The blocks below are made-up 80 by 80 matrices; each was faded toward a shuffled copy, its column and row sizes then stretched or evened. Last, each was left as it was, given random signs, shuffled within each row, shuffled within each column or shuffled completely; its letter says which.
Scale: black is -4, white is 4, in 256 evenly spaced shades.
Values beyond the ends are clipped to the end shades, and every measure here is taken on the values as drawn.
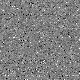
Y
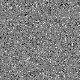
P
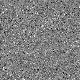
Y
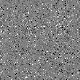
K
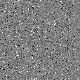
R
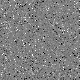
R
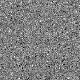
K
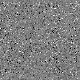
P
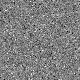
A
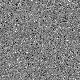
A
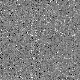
P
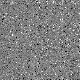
P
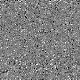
K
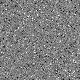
A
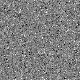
R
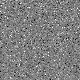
A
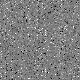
R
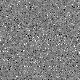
Y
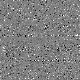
P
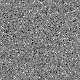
A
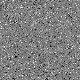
Y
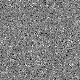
Y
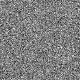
R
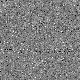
Y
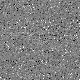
Y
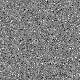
Y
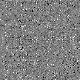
K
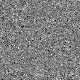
Y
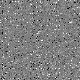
K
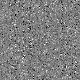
R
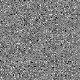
K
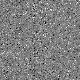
R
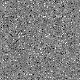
K
